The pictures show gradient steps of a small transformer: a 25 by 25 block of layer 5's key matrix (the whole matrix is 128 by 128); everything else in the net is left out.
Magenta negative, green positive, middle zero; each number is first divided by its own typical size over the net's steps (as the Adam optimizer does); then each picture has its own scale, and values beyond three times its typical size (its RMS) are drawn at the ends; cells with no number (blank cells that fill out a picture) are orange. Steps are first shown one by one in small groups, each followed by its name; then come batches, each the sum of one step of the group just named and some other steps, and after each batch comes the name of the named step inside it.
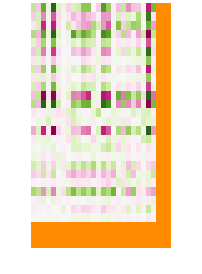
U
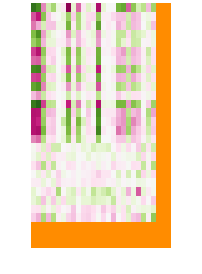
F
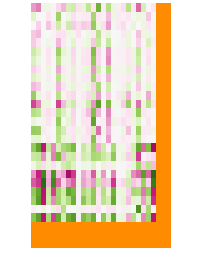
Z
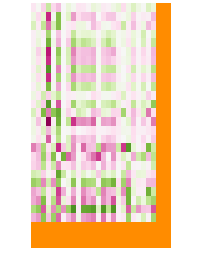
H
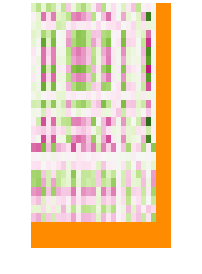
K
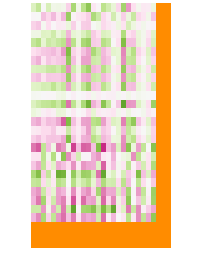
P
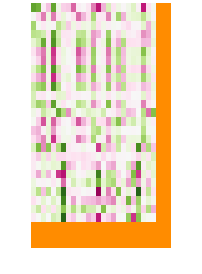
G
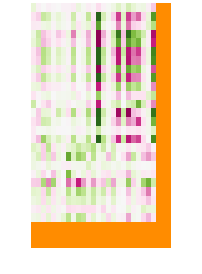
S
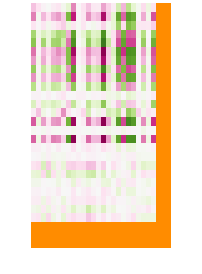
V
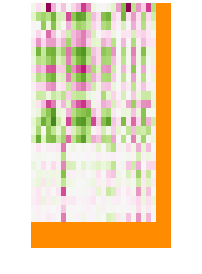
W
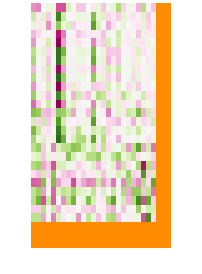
Z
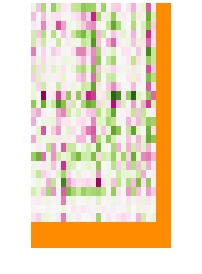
U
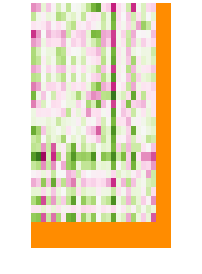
Z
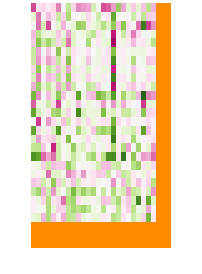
Z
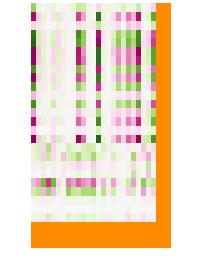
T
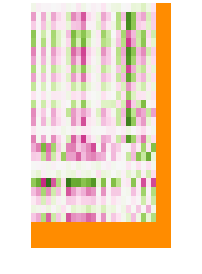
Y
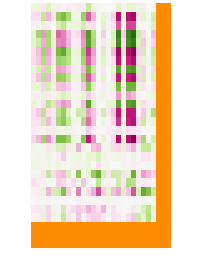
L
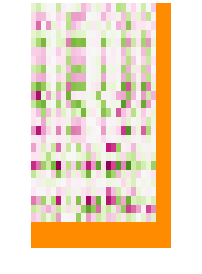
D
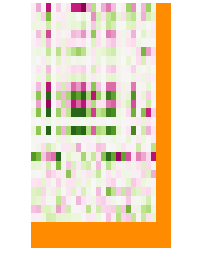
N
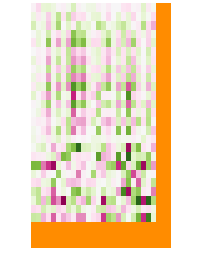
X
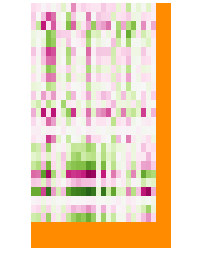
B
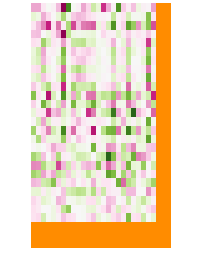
D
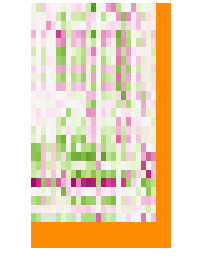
L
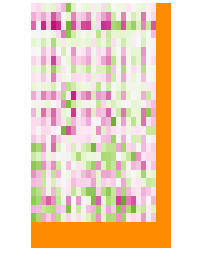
B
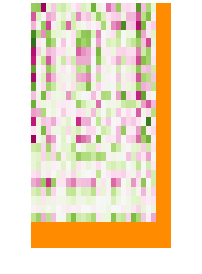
T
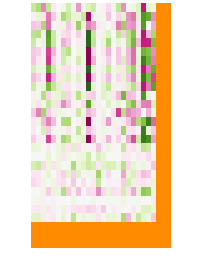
L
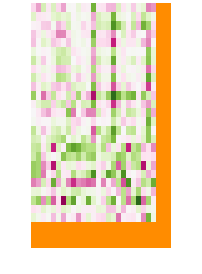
X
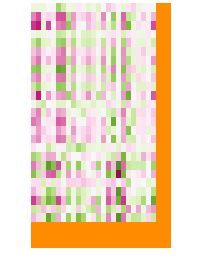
D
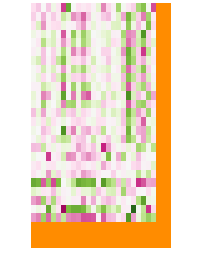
Y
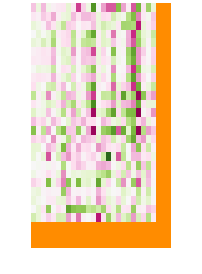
Y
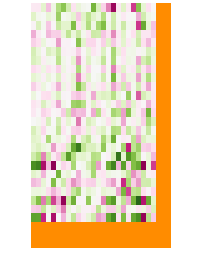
X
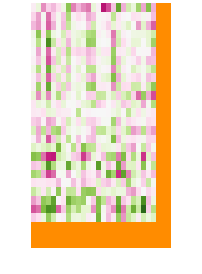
B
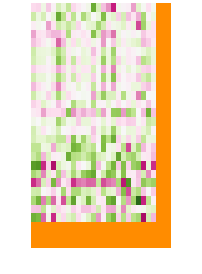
X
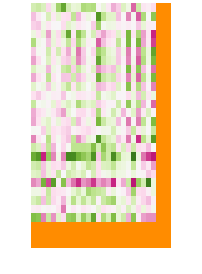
T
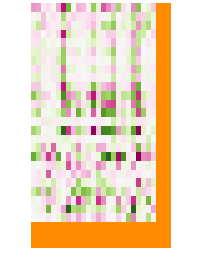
N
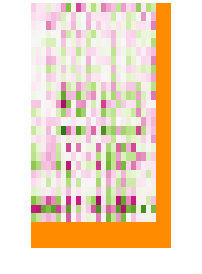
N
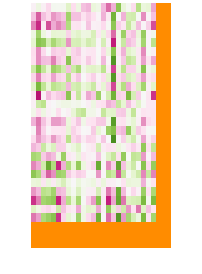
D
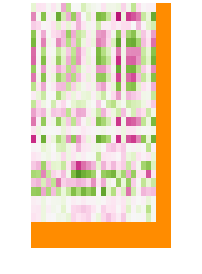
T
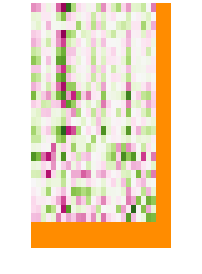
X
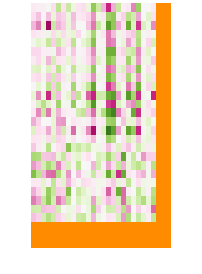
D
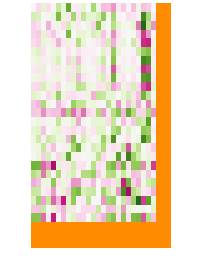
X
